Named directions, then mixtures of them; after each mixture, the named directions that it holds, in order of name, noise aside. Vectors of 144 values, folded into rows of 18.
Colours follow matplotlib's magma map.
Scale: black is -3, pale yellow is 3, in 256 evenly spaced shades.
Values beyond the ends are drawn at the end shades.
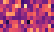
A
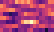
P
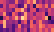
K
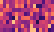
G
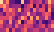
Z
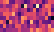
A, K, Z.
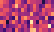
A, G, K.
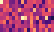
G, K, Z.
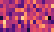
K.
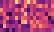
K, P, Z.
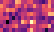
A, G, P.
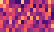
Z.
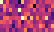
A, K, Z.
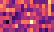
A, P, Z.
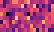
A, G, Z.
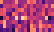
G, K.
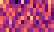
Z.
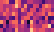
A, G, K.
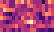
G, P, Z.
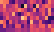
A, K, Z.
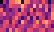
Z.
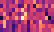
K.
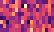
A, K.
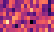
A, P, Z.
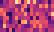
K, P, Z.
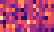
K, P.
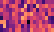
A, K.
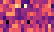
A.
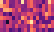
G, P, Z.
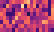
A, G, Z.
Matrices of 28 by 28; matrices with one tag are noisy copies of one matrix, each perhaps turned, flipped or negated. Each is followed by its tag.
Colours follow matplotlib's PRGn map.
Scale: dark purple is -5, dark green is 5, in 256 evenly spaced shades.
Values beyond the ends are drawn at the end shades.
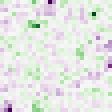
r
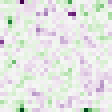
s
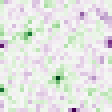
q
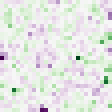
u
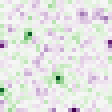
q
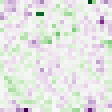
s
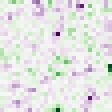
u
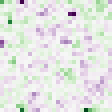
s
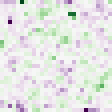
s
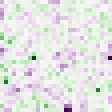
u
